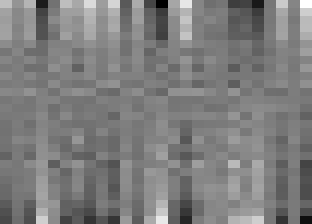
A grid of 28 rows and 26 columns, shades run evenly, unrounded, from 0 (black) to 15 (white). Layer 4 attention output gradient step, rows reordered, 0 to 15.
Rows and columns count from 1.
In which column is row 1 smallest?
14
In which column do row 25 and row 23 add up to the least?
26
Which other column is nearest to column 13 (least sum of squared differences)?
21
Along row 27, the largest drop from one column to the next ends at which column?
15
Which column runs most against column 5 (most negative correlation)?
17
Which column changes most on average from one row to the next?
20
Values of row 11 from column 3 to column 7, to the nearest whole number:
7 7 8 7 7
